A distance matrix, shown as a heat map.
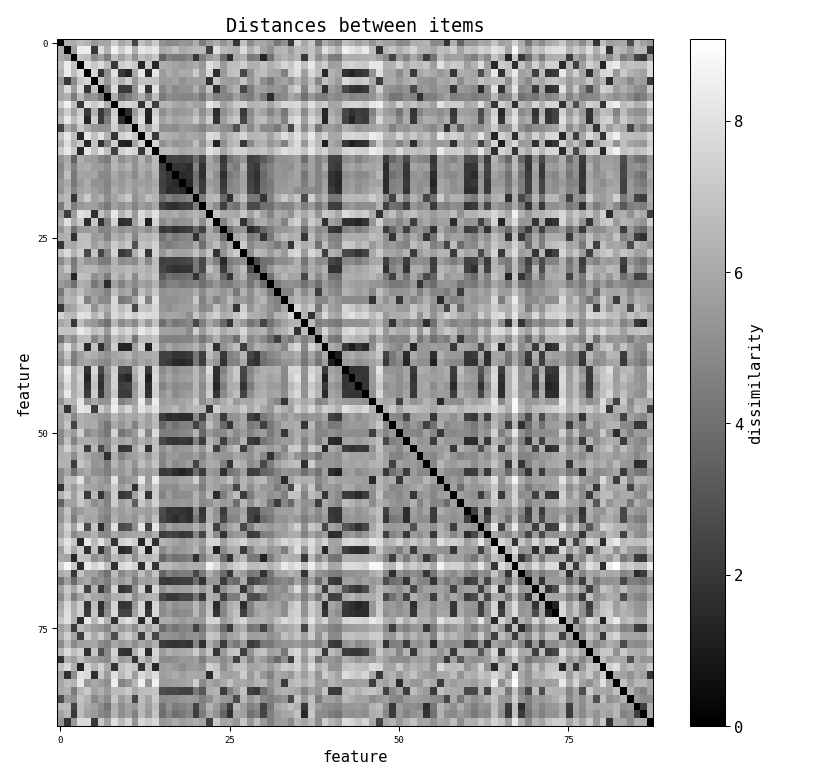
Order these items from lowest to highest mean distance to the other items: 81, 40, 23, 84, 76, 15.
15, 40, 23, 84, 76, 81
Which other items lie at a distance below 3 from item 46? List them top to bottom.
33, 50, 56, 82
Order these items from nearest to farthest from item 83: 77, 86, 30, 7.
77, 30, 86, 7
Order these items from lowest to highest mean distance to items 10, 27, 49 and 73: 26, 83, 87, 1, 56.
56, 83, 26, 87, 1
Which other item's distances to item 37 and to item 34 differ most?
35
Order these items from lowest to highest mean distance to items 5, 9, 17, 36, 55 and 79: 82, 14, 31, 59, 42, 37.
31, 59, 42, 82, 37, 14
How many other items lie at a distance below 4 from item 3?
8
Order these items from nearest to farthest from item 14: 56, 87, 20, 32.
20, 32, 87, 56
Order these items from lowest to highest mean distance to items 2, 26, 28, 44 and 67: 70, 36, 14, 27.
36, 70, 27, 14
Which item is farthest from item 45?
1
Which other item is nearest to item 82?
50
